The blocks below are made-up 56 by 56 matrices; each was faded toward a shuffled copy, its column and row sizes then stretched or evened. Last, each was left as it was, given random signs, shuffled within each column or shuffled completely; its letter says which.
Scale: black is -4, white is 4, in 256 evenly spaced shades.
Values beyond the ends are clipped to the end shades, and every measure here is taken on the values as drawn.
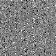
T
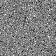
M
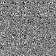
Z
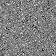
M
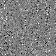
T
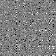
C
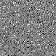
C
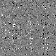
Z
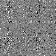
Z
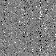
T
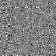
C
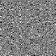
C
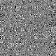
C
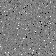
M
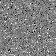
M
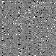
C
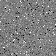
M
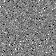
M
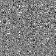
Z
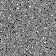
M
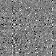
C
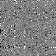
C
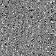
T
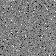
M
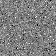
M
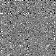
Z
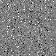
T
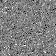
M
